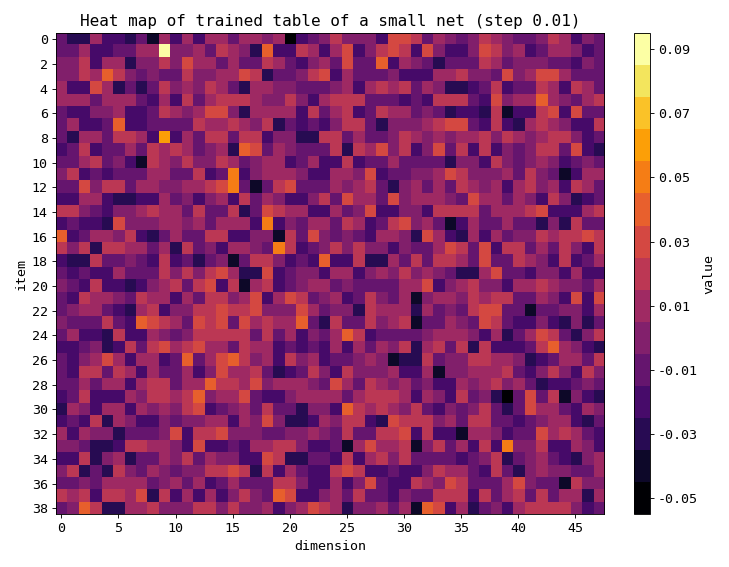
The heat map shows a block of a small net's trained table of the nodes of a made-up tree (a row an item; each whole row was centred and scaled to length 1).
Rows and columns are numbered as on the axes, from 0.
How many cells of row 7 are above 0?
19
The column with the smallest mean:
31
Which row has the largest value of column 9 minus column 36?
1
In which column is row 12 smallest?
17
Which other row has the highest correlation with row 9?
25
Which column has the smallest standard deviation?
10
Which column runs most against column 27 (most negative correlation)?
44
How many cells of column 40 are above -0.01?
18
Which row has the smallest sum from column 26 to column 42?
6
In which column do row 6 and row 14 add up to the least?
16
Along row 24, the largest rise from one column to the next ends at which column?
5
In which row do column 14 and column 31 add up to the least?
33
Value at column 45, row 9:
0.03
